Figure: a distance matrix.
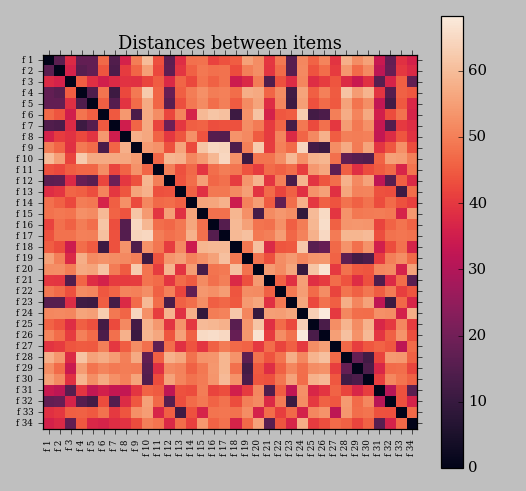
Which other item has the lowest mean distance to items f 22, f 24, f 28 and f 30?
f 29
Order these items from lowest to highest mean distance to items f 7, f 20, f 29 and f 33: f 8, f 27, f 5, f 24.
f 24, f 27, f 5, f 8
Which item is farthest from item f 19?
f 17
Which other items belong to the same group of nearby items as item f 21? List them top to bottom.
f 3, f 31, f 34
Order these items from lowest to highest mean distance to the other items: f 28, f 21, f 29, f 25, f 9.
f 21, f 29, f 25, f 9, f 28
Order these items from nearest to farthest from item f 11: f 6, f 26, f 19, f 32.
f 19, f 32, f 6, f 26
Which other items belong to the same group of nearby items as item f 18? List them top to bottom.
f 6, f 9, f 25, f 26
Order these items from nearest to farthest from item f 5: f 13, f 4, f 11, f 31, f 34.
f 4, f 31, f 34, f 13, f 11
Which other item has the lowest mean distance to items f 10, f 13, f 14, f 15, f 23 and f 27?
f 33
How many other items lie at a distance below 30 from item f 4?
7
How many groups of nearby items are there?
9
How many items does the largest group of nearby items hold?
8
